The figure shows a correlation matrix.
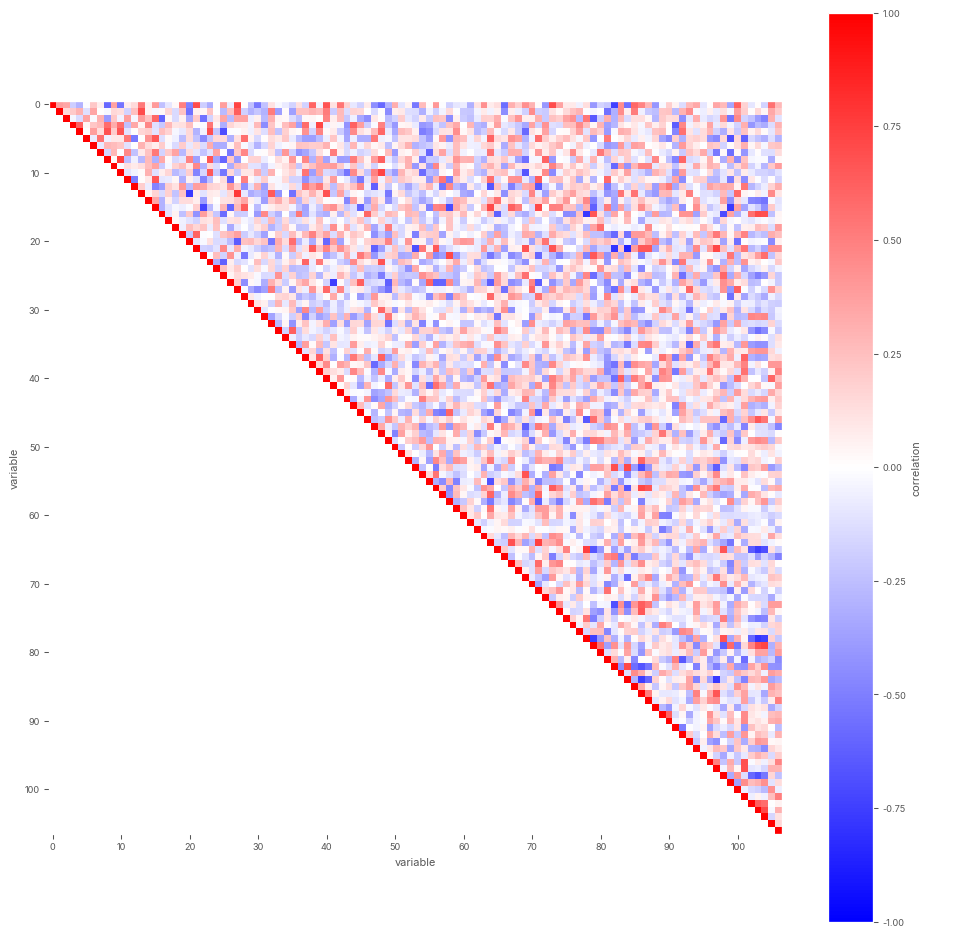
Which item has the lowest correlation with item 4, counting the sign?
25
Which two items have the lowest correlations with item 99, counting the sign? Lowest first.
15, 5
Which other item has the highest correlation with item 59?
64
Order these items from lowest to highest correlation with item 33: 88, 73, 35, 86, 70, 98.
70, 73, 88, 98, 86, 35
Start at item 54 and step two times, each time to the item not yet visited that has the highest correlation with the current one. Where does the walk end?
21
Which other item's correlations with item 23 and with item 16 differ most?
37
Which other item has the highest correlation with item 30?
48
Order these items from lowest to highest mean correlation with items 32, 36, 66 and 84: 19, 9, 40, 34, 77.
9, 19, 40, 34, 77
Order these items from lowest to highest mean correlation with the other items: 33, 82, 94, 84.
82, 84, 33, 94
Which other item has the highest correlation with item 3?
39
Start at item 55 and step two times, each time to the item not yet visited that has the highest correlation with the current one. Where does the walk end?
45
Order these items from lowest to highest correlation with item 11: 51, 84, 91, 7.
84, 51, 91, 7
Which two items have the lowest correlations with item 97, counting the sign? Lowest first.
84, 53
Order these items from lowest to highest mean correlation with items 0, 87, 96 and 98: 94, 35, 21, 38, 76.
76, 35, 94, 38, 21
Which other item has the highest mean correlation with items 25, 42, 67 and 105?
0
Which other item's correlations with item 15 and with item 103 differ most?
79
